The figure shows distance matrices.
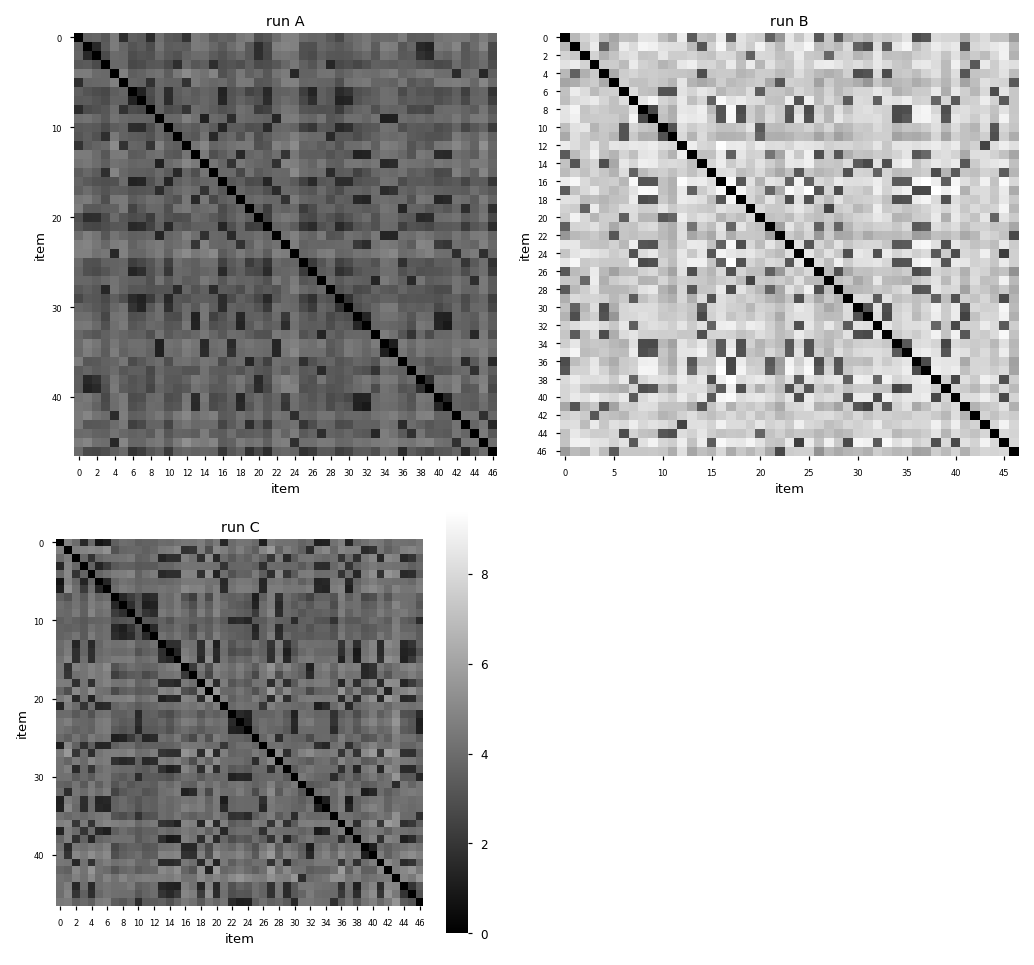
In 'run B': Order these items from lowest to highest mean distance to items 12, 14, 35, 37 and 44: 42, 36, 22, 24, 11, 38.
11, 36, 22, 42, 24, 38
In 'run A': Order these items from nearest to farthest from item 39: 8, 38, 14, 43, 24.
38, 8, 43, 14, 24
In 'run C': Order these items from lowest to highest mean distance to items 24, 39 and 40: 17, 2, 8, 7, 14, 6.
17, 7, 8, 14, 2, 6
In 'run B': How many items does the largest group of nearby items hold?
9
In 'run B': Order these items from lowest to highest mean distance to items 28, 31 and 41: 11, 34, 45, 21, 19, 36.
36, 21, 11, 19, 34, 45
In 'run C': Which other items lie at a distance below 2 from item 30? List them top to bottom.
10, 22, 23, 24, 35, 46
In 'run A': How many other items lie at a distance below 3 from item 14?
5
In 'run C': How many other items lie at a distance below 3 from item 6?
8
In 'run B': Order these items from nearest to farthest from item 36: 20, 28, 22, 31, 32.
28, 22, 31, 20, 32
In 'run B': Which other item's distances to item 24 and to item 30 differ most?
45
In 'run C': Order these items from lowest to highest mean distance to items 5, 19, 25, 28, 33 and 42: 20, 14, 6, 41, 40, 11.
11, 6, 40, 14, 41, 20
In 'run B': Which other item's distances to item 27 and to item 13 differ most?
19
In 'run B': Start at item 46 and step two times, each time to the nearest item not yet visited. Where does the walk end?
5
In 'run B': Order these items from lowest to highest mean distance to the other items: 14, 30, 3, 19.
30, 14, 19, 3
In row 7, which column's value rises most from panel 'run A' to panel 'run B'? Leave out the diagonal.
16
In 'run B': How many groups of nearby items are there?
9
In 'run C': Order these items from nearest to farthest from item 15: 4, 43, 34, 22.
4, 22, 34, 43
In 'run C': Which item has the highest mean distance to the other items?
43
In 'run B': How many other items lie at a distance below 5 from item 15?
7
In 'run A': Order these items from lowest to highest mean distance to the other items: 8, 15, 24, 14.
8, 15, 14, 24
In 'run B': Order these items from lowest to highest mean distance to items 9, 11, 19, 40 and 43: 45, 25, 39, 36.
39, 25, 45, 36
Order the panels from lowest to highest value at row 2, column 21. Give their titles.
run A, run C, run B
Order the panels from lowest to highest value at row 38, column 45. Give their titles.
run C, run B, run A
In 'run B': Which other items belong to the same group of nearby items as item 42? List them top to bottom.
3
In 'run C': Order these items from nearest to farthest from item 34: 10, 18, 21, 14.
21, 10, 14, 18
